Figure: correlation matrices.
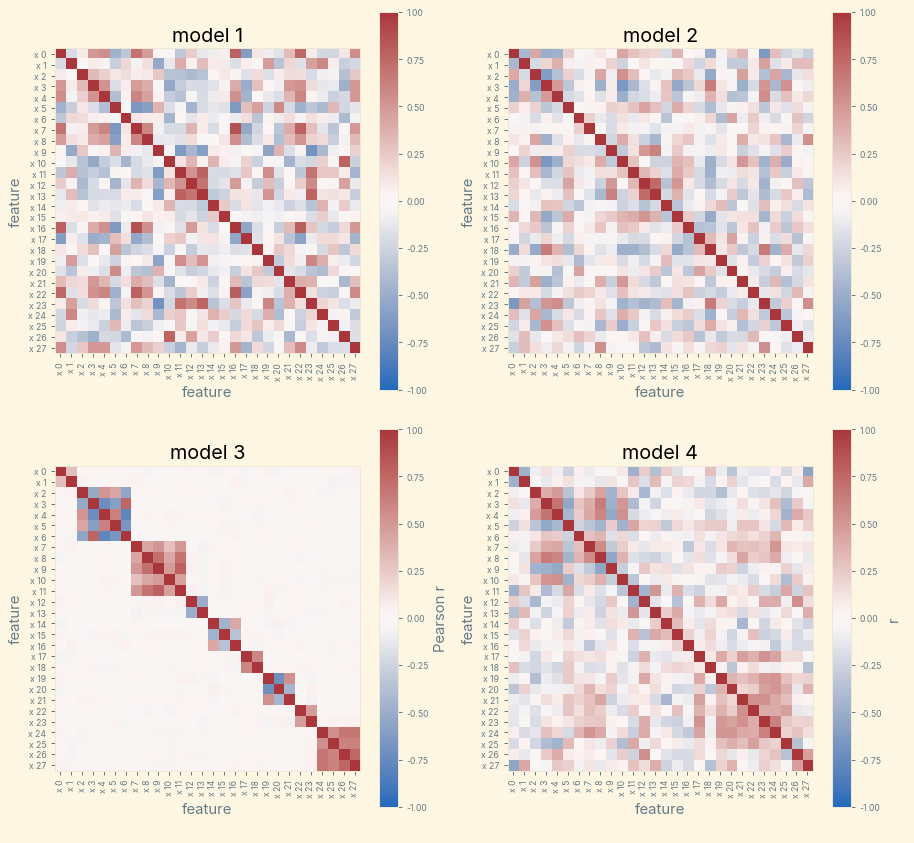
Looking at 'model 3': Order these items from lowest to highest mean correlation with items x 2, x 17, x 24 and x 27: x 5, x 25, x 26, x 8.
x 8, x 5, x 25, x 26
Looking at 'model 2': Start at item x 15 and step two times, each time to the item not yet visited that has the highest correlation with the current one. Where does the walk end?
x 13
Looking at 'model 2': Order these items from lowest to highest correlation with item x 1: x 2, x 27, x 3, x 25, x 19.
x 2, x 19, x 25, x 3, x 27
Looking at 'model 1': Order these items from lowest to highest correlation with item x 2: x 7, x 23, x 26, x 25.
x 26, x 23, x 25, x 7
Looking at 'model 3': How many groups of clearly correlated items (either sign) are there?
9
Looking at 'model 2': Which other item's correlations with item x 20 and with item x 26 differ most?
x 17
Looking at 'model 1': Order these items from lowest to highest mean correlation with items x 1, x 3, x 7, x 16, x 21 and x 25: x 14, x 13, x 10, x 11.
x 10, x 14, x 11, x 13
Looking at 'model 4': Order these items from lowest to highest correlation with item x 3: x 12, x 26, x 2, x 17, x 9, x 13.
x 9, x 13, x 12, x 17, x 26, x 2
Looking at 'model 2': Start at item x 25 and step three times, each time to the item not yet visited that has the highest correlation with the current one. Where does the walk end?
x 23
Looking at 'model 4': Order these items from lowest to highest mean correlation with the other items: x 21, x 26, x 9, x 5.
x 9, x 5, x 26, x 21
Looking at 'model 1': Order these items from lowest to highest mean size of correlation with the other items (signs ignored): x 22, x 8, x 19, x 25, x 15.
x 15, x 25, x 19, x 8, x 22
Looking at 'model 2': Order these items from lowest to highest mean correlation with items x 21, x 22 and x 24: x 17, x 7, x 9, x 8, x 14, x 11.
x 9, x 17, x 14, x 7, x 11, x 8
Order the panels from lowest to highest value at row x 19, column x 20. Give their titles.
model 3, model 1, model 2, model 4
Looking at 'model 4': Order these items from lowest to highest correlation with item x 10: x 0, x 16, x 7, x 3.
x 16, x 0, x 7, x 3
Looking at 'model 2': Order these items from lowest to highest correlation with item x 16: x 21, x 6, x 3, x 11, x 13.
x 3, x 13, x 6, x 21, x 11
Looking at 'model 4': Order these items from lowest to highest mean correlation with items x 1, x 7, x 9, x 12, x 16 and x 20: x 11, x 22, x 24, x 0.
x 0, x 11, x 22, x 24
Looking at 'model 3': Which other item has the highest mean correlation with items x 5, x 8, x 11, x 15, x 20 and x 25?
x 9
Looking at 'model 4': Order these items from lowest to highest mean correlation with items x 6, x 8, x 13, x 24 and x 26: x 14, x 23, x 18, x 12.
x 18, x 14, x 12, x 23
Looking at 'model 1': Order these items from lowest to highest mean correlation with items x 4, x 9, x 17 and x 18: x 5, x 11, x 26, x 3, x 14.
x 11, x 26, x 14, x 3, x 5
